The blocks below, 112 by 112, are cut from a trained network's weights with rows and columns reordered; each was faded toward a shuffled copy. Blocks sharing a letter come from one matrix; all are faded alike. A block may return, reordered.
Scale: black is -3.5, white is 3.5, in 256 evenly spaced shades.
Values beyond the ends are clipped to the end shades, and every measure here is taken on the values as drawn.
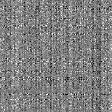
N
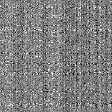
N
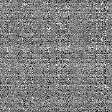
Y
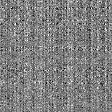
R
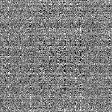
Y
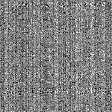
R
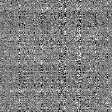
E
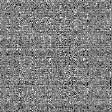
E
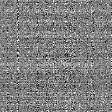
Y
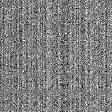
R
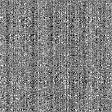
N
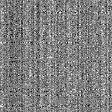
N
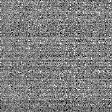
Y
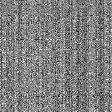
N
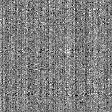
R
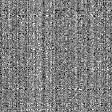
R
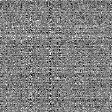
Y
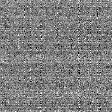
Y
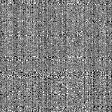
N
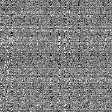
Y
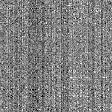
R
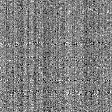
N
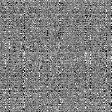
E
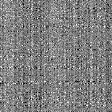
N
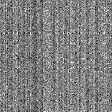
R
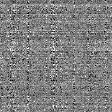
Y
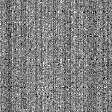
R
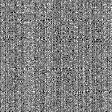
R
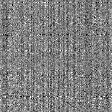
N
